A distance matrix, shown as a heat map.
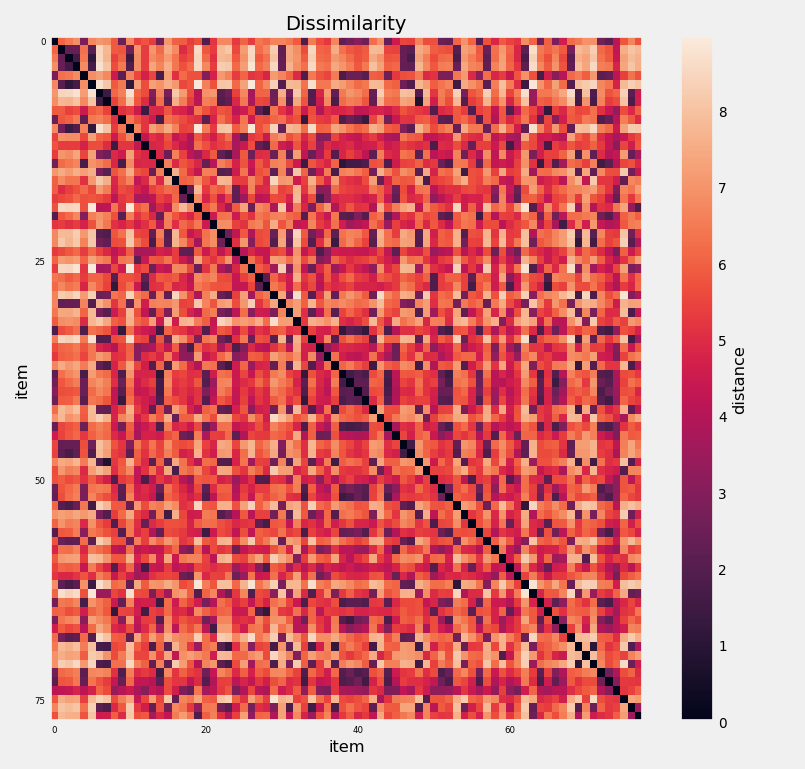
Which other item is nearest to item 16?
49
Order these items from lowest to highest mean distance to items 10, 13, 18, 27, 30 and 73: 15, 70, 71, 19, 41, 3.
41, 3, 15, 71, 19, 70
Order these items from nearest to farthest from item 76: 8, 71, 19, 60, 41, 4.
71, 19, 60, 8, 41, 4
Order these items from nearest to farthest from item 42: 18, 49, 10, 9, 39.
18, 9, 39, 49, 10
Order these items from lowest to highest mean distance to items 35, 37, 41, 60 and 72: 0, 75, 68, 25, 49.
0, 25, 49, 75, 68
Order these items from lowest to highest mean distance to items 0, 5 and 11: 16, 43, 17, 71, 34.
17, 16, 43, 34, 71
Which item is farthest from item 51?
70
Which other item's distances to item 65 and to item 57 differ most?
28
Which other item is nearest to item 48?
7
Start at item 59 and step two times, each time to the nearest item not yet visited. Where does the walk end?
32
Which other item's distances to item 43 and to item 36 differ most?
45
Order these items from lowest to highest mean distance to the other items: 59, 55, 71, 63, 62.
55, 63, 71, 59, 62
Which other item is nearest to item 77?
19
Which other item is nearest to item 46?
47
